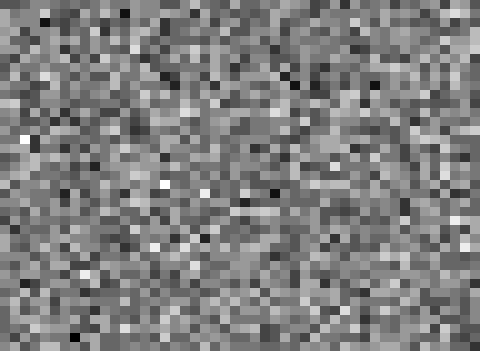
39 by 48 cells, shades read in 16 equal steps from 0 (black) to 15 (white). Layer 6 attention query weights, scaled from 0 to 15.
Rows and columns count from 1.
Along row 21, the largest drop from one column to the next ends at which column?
18
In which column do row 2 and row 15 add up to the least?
13
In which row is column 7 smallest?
22
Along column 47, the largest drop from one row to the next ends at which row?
29
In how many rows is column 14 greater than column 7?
20
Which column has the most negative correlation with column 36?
48
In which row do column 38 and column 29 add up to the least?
9
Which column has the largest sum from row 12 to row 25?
43
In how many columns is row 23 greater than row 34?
18
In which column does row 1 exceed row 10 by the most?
30
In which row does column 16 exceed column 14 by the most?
28
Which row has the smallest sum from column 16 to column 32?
10
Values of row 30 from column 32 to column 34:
7 9 7
